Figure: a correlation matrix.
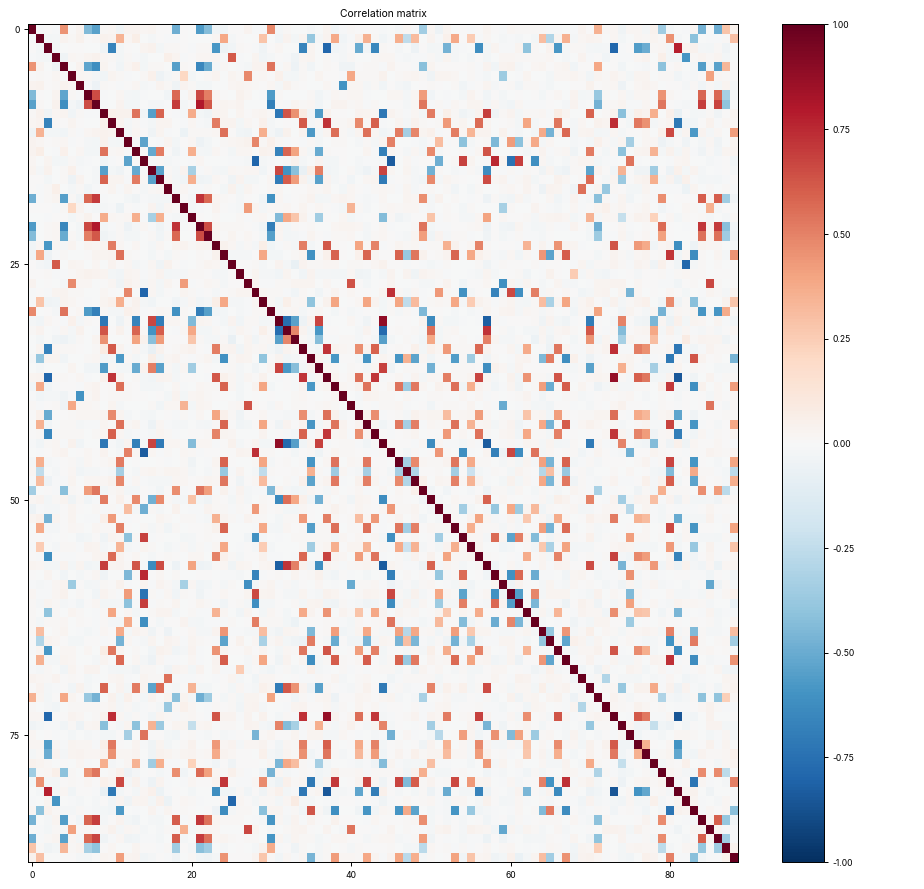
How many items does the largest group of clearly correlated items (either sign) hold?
18
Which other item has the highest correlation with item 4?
30
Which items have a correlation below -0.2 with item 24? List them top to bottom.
35, 47, 65, 83
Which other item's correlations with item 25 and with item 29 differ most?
82
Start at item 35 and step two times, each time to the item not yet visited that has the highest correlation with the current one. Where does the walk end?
65
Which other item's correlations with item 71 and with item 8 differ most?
21
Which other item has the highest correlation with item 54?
14
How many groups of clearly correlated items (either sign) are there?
10
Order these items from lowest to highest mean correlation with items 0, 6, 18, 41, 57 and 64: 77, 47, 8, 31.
31, 47, 8, 77
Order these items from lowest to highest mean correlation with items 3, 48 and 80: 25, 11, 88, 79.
79, 25, 88, 11
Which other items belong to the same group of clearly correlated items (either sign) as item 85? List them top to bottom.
5, 19, 27, 40, 59
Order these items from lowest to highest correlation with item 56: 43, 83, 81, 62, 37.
81, 83, 62, 43, 37
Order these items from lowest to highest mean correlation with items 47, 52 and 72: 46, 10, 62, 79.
46, 79, 62, 10
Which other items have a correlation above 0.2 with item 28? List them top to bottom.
12, 45, 51, 60, 63
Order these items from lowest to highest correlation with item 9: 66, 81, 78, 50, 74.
74, 81, 66, 78, 50
